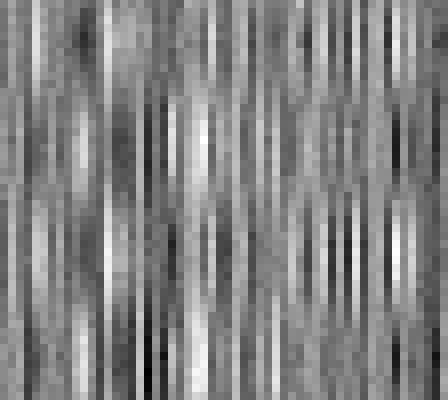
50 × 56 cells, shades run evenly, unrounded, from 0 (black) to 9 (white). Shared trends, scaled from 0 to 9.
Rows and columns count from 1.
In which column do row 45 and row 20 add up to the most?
26
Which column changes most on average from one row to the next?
50
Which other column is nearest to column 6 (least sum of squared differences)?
37
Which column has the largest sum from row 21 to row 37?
14
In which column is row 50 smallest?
19
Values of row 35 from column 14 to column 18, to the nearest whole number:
8 5 5 4 6
